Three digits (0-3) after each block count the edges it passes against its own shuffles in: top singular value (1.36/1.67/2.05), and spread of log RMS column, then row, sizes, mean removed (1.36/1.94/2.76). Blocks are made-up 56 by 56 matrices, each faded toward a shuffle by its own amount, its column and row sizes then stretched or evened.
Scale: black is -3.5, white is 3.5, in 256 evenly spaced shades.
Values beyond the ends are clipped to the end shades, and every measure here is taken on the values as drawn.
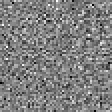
2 0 0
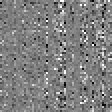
0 3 0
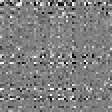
3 2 3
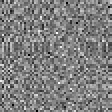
3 1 0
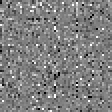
1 2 1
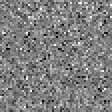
0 0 1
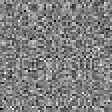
3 0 1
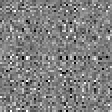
3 2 2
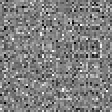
3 1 0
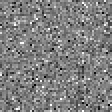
1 1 0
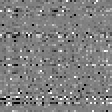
3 0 3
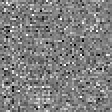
2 1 0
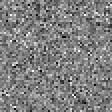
1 0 0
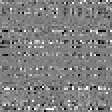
3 0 3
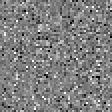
1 1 0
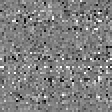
0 1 2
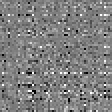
3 2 3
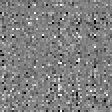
0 2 2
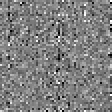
1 2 1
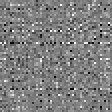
3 2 2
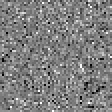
2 1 0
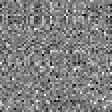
3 1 1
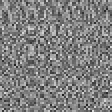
3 0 0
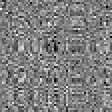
3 2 0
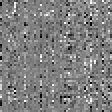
1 3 1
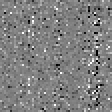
0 2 0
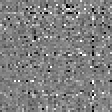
1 1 2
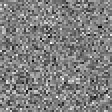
2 0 0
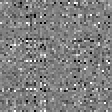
2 2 2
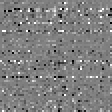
1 1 3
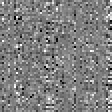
2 3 0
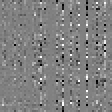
1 3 1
